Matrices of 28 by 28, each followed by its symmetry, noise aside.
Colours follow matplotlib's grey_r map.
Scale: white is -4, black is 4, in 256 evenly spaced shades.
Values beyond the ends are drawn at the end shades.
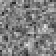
symmetric.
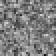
antisymmetric.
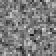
symmetric.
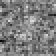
same after a half turn.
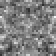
mirrored left to right.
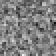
antisymmetric.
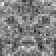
mirrored left to right.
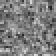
antisymmetric.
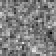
antisymmetric.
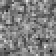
symmetric.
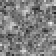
symmetric.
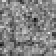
symmetric across the other diagonal.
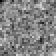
symmetric.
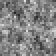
same after a half turn.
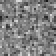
antisymmetric.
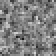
antisymmetric.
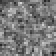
symmetric.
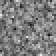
symmetric across the other diagonal.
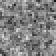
symmetric across the other diagonal.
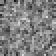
symmetric.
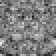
mirrored left to right.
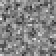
symmetric.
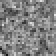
symmetric across the other diagonal.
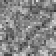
symmetric.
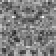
mirrored left to right.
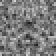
mirrored left to right.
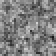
symmetric.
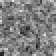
symmetric across the other diagonal.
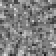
antisymmetric.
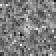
symmetric across the other diagonal.
